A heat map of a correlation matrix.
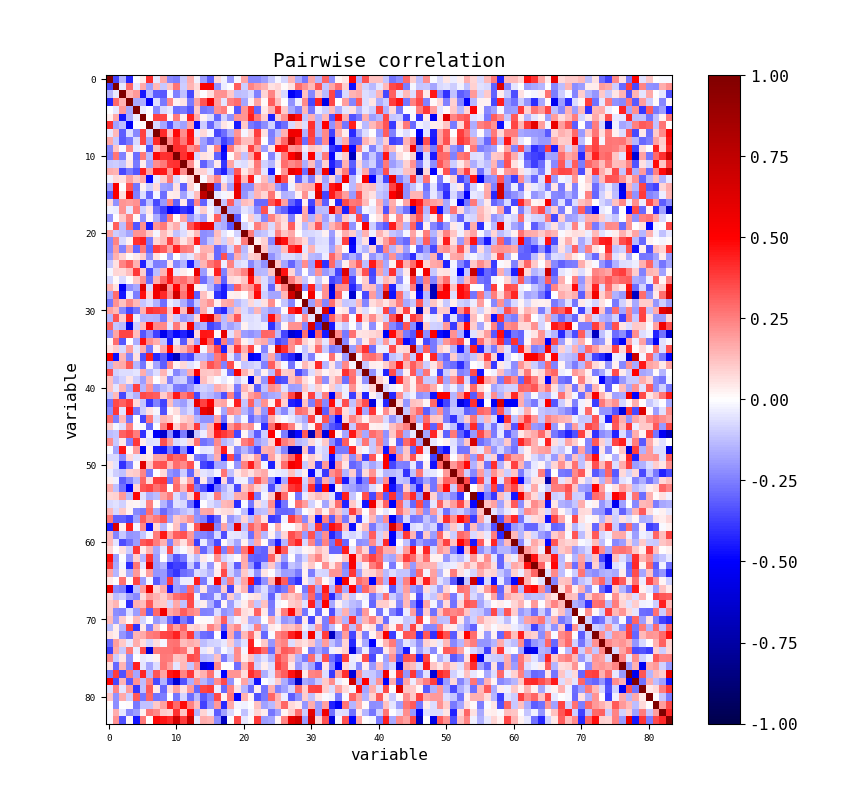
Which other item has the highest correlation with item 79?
43
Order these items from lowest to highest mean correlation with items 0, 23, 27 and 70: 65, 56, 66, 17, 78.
65, 56, 17, 78, 66
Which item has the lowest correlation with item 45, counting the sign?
17
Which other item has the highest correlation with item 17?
33
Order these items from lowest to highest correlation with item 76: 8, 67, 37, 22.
37, 22, 67, 8
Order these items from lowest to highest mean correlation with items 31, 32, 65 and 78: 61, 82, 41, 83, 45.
41, 83, 82, 45, 61
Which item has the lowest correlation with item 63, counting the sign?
74
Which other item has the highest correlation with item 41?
28
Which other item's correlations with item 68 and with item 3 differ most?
32
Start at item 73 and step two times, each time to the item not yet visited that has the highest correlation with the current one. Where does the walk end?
25
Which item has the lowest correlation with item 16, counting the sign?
52
